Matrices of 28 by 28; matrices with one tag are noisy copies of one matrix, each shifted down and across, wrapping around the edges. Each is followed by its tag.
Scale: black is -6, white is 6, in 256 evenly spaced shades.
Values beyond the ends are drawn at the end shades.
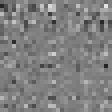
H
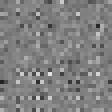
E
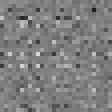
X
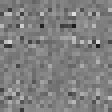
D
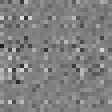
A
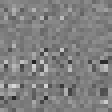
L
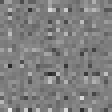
X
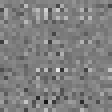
A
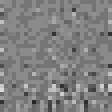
H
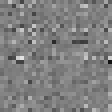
D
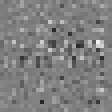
H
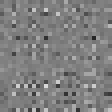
E
